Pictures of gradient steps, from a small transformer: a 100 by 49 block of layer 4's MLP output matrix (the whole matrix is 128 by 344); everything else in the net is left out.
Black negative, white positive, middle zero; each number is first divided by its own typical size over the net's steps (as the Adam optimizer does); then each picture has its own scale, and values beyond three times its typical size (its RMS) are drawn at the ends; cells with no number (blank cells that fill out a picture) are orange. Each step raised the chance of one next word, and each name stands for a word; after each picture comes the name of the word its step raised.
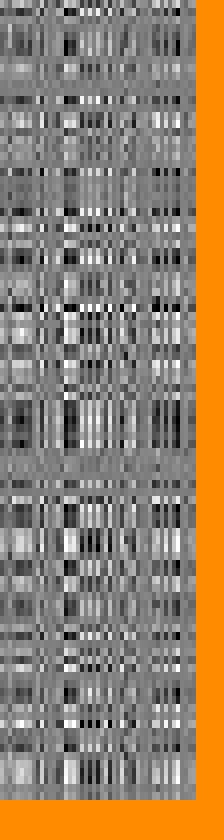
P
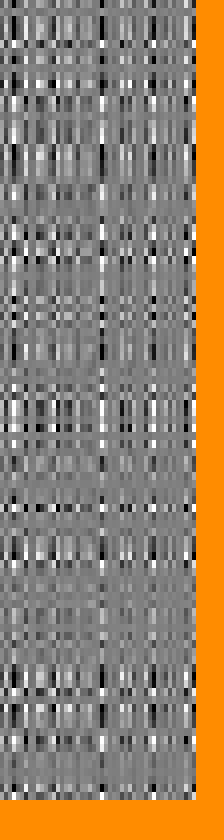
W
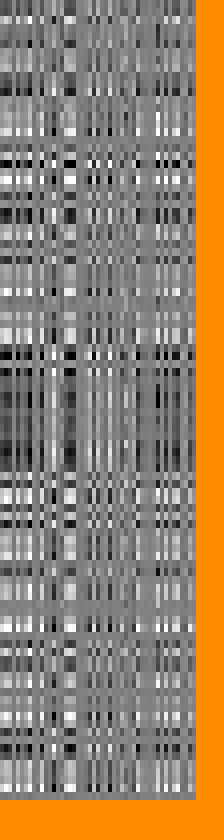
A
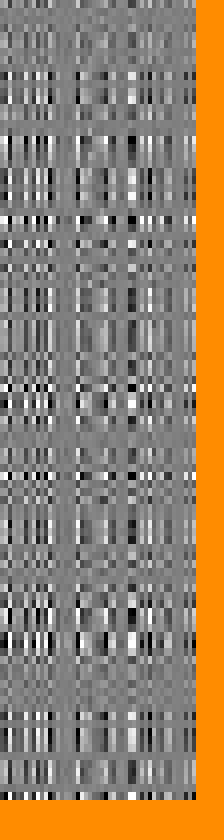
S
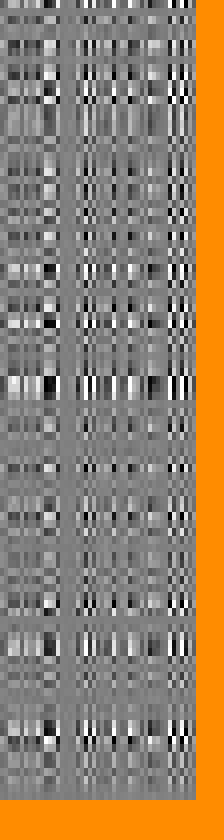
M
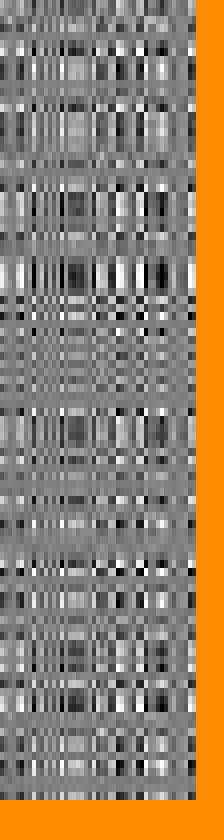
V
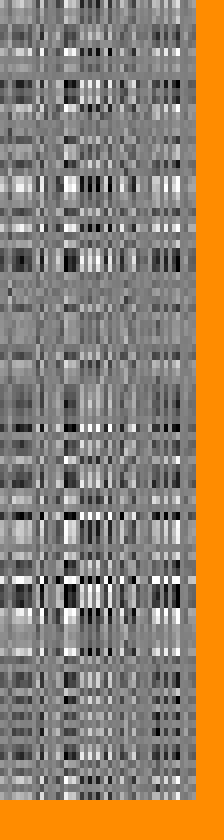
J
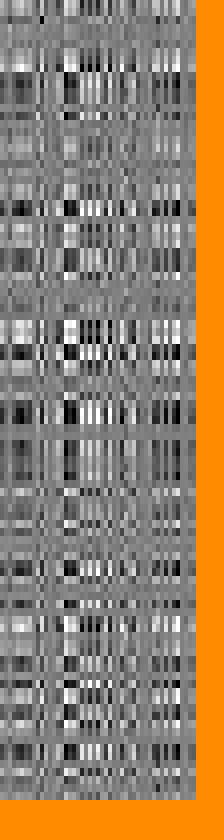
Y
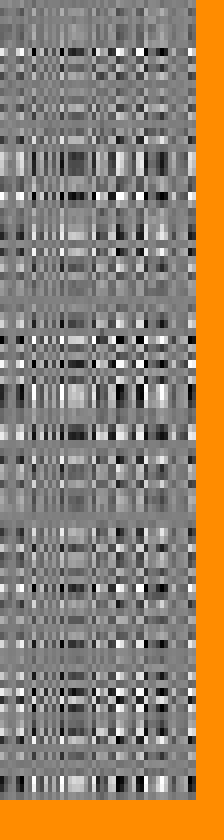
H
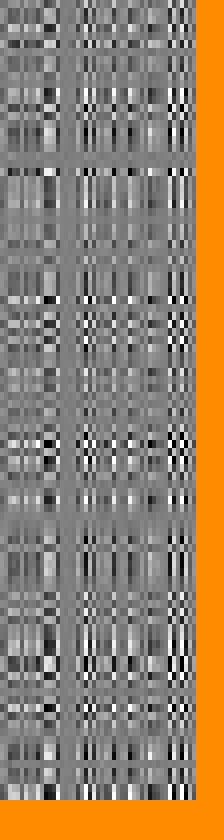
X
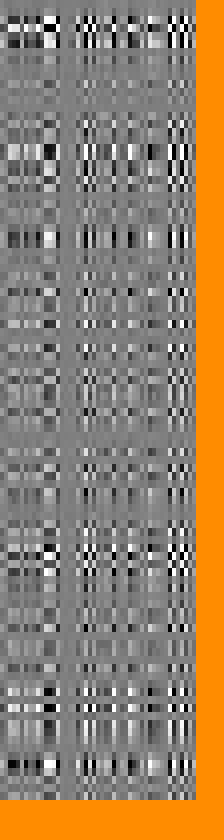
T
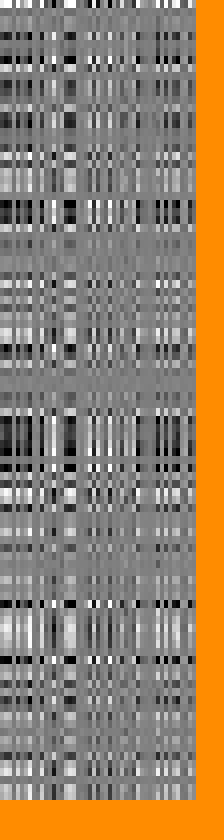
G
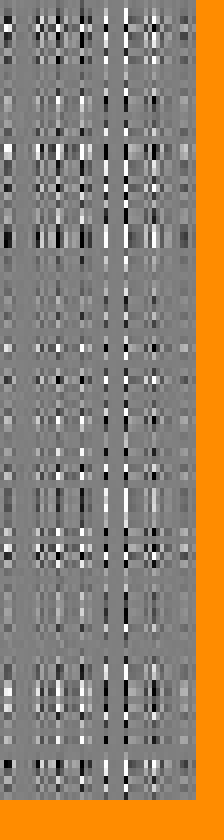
T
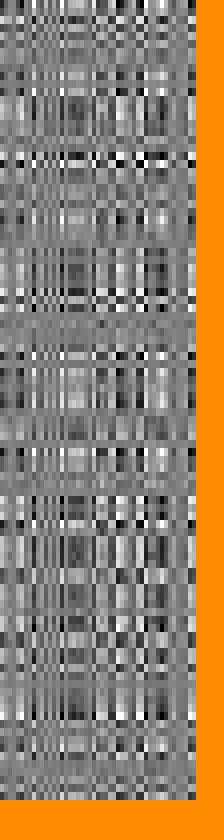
A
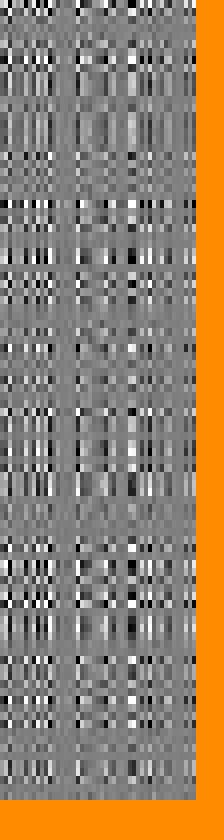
G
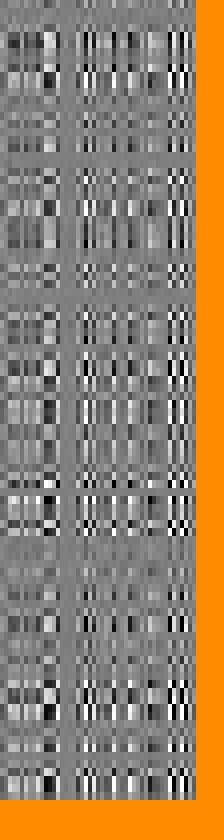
Y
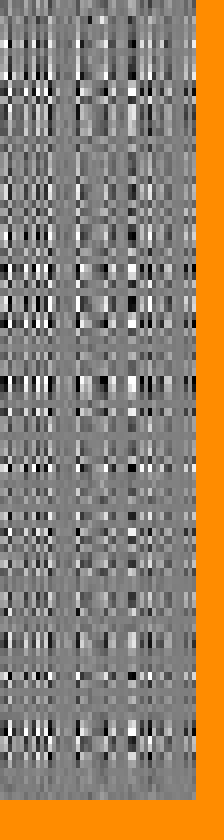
M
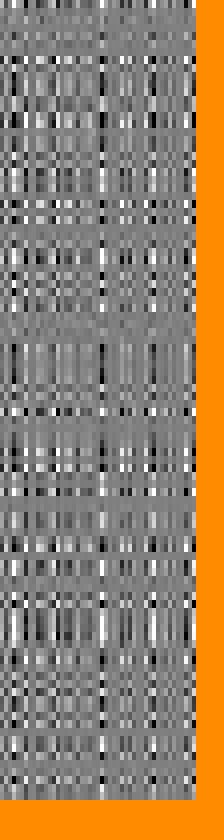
G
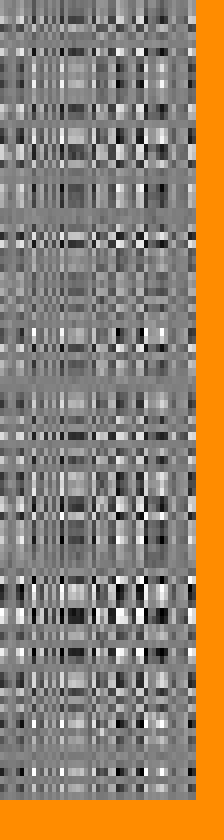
J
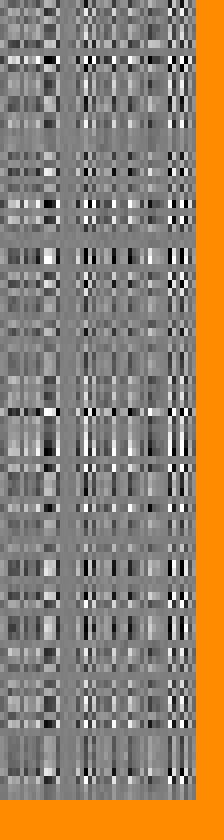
G
